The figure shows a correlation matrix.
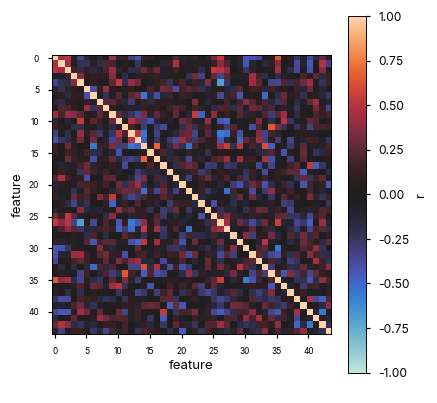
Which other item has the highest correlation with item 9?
22
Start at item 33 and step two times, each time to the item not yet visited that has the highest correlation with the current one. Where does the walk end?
16
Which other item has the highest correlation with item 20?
13
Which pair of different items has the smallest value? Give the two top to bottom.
4, 26
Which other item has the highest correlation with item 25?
2
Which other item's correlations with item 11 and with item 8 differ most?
31
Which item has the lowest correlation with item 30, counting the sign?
35
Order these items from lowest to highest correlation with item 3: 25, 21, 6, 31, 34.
21, 34, 6, 25, 31
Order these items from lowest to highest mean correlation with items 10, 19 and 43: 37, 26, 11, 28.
26, 37, 28, 11
